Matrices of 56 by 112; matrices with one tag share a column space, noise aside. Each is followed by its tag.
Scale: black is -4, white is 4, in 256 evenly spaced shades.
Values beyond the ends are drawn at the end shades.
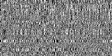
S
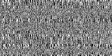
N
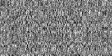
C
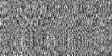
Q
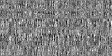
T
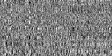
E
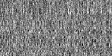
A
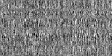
T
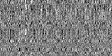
S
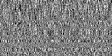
S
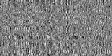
E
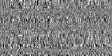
N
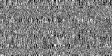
N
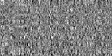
E
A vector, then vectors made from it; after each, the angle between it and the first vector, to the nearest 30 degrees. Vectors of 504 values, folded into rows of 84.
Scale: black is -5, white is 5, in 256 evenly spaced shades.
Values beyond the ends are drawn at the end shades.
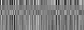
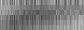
60 degrees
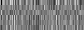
150 degrees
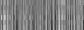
90 degrees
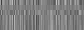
150 degrees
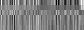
30 degrees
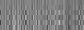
90 degrees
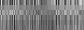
30 degrees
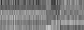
120 degrees
